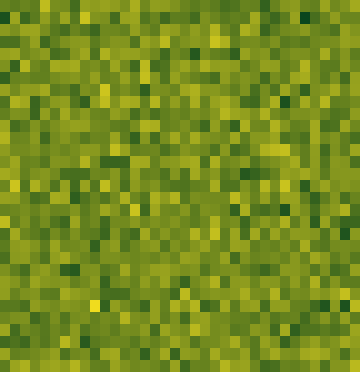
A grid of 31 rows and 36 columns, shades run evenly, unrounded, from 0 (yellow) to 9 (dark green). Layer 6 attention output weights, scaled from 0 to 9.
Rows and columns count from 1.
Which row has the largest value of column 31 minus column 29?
16
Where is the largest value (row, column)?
2, 31
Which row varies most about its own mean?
26
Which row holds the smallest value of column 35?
25
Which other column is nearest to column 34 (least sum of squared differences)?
30
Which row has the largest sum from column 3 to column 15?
20
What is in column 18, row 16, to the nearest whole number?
6
